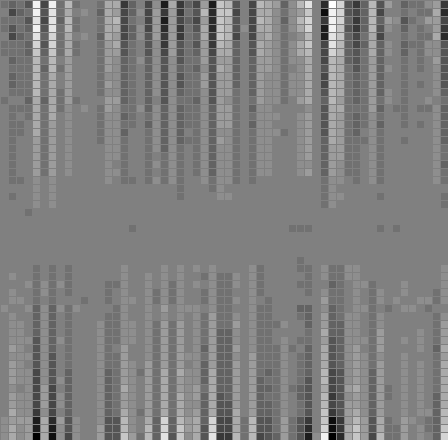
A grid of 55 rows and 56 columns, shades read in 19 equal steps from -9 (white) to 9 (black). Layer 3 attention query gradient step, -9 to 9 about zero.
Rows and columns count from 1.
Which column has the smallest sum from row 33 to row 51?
41
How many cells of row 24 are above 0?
3
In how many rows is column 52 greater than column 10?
2
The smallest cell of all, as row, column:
1, 42
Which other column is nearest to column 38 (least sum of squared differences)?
15
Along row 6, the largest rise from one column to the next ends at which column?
6
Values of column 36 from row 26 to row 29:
0 0 0 0
